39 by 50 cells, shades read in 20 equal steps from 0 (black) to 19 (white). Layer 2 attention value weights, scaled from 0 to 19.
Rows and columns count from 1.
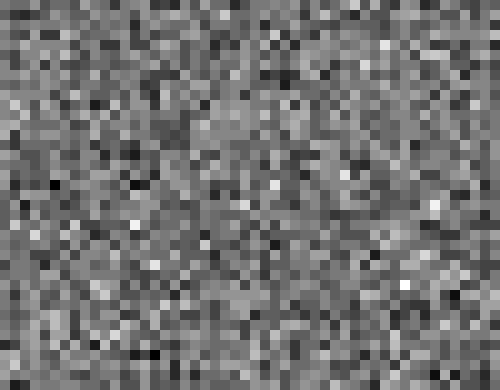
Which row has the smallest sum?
32
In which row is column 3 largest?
12
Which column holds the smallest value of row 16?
14
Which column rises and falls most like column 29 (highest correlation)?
2
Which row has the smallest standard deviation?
3
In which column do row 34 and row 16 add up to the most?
28
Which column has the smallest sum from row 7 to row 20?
16
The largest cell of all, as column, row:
41, 29
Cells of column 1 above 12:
1
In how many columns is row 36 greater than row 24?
25
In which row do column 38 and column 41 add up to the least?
26
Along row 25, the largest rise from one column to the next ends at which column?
21
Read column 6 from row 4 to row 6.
4 10 9
